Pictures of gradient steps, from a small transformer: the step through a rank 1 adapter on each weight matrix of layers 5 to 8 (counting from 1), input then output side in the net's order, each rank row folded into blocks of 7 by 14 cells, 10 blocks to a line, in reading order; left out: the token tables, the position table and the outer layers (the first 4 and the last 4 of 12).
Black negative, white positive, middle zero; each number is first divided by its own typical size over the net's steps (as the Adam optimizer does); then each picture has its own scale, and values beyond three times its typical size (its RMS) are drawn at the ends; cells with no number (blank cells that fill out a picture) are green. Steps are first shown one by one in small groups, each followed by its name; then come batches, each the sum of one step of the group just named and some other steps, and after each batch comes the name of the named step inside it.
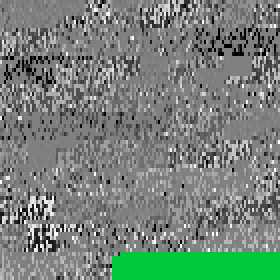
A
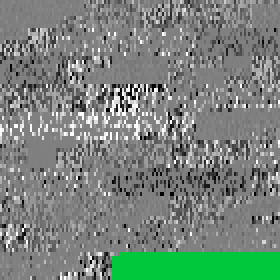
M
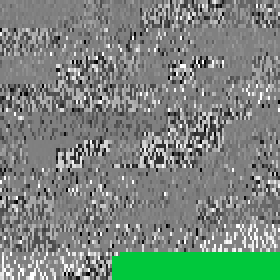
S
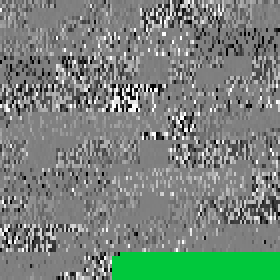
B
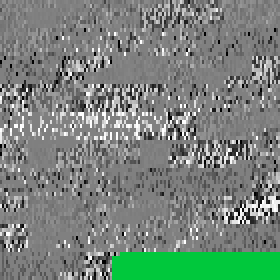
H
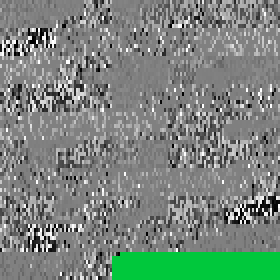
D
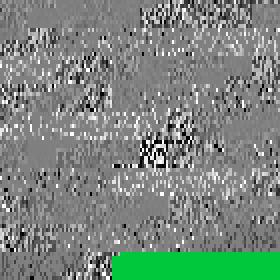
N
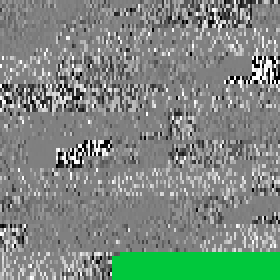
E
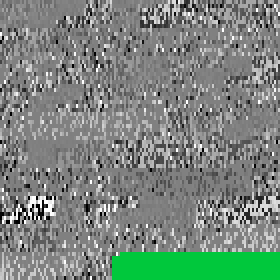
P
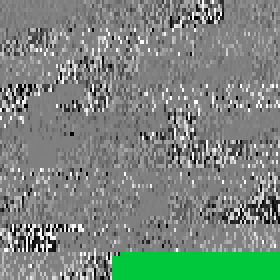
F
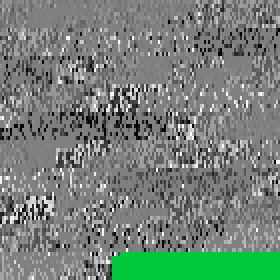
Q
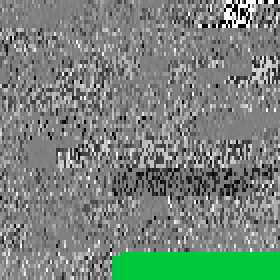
H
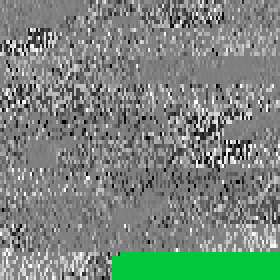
F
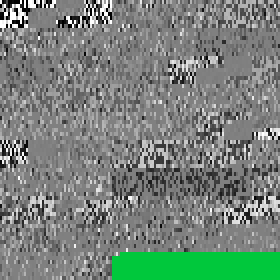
P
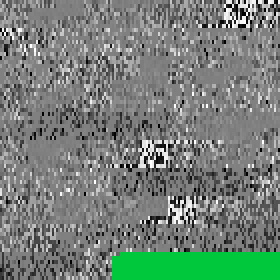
D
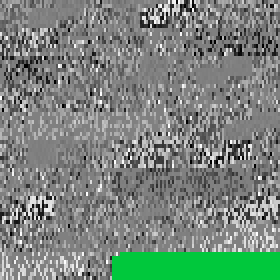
P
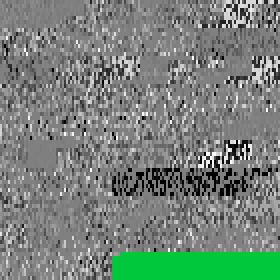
M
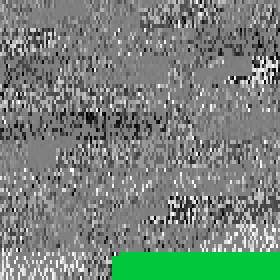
Q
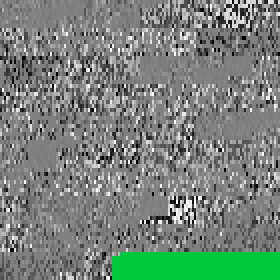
N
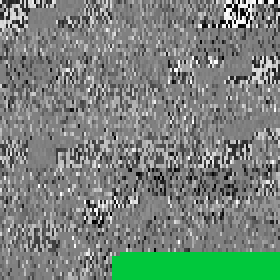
M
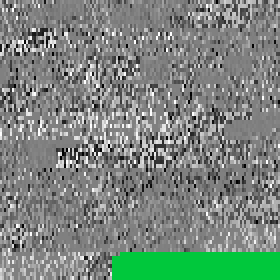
H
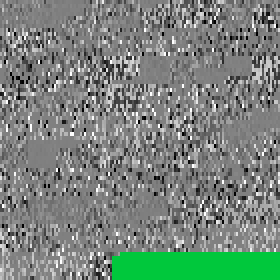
N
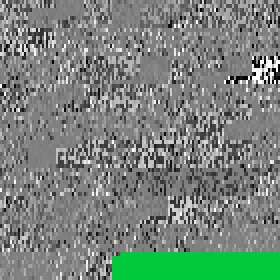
D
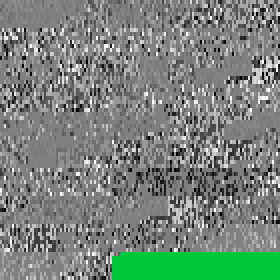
F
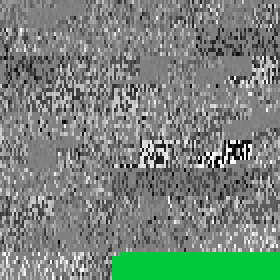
M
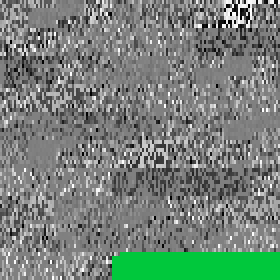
Q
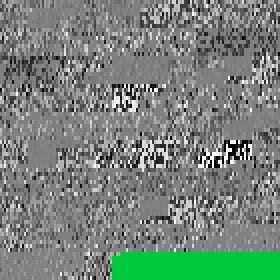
H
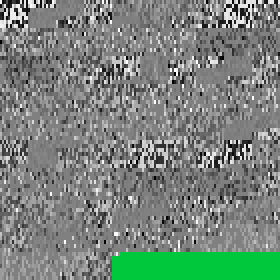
P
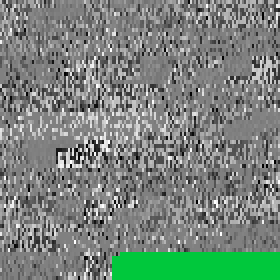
H
